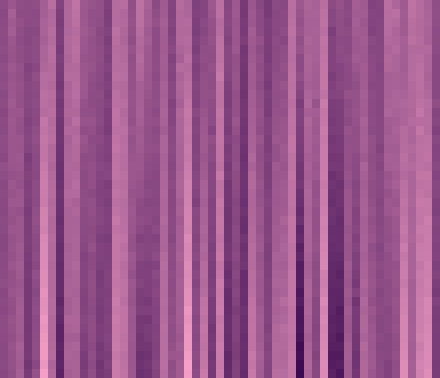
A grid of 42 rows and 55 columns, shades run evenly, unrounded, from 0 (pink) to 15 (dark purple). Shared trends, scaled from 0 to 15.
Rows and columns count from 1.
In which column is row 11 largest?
31
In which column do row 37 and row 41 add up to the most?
38
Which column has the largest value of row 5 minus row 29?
6
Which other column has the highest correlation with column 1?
14
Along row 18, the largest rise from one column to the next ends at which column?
42
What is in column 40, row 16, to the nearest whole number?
7
